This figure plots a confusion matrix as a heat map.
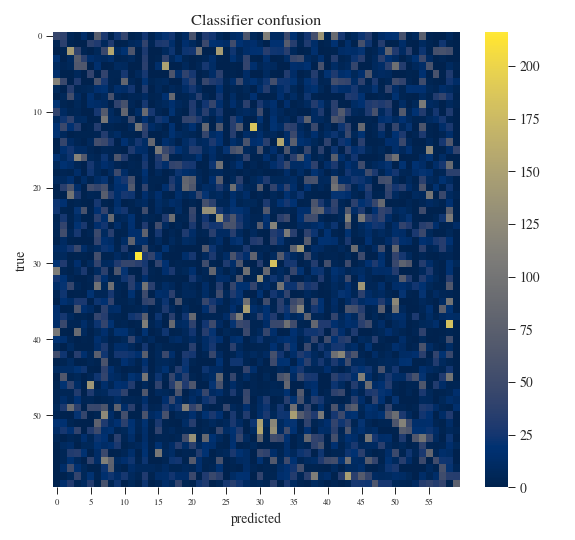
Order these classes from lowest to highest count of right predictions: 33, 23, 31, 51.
31, 33, 51, 23
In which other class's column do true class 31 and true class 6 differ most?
28
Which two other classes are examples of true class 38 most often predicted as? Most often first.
58, 13
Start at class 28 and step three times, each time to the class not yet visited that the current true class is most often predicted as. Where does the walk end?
35
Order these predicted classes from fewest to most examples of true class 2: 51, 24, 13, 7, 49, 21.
51, 13, 7, 49, 21, 24
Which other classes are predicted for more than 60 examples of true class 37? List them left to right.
13, 20, 27
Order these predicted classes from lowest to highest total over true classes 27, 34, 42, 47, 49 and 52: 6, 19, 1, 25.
25, 1, 19, 6
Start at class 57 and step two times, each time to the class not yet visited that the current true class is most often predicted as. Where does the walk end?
17
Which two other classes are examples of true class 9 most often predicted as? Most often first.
54, 10
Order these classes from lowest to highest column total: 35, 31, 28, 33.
31, 33, 28, 35
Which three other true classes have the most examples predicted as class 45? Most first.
33, 24, 12
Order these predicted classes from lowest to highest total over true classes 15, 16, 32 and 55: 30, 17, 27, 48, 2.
48, 17, 2, 27, 30
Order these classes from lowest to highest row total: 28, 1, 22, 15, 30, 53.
22, 1, 28, 15, 30, 53
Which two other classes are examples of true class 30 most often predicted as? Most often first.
32, 51
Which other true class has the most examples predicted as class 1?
45
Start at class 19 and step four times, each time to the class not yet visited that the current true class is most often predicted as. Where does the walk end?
0
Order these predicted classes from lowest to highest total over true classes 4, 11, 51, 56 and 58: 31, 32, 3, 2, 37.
31, 2, 3, 37, 32
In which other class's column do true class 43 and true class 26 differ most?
34
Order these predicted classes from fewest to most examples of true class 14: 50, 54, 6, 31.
54, 50, 31, 6
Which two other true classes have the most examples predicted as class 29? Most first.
12, 33
